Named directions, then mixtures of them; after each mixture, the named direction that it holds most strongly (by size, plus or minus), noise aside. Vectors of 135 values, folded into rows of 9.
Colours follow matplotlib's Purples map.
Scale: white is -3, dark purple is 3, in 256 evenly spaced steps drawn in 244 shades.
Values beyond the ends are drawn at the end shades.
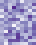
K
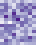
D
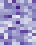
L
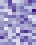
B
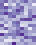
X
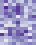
X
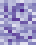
K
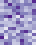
L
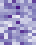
L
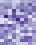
D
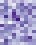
D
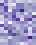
D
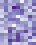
K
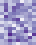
K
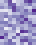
B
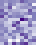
K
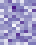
K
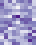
L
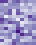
D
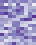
X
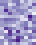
K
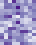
L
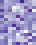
K
